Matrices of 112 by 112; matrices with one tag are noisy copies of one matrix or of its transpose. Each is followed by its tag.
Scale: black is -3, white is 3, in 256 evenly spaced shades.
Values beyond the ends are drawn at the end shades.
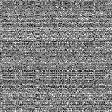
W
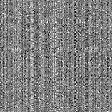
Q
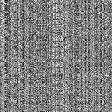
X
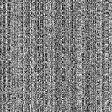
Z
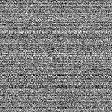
Q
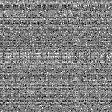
X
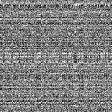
X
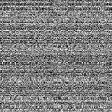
Z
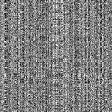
X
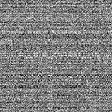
Q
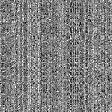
W
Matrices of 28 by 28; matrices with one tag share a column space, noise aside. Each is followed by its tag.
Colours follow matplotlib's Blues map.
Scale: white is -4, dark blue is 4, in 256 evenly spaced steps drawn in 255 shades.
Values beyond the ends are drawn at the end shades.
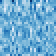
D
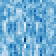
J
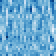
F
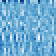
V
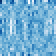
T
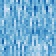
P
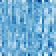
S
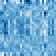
T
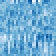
V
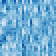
P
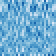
D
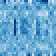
T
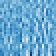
J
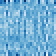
T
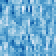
P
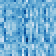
J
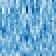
F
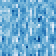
J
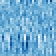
V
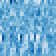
V
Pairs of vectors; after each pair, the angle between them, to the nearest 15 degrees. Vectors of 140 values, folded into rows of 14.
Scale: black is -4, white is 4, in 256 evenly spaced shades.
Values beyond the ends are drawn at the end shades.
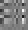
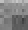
105 degrees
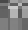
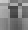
150 degrees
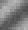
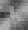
150 degrees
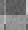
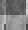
15 degrees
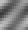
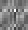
120 degrees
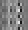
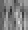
75 degrees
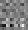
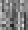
60 degrees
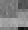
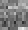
135 degrees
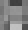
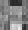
15 degrees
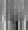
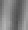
60 degrees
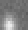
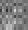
60 degrees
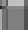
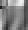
30 degrees
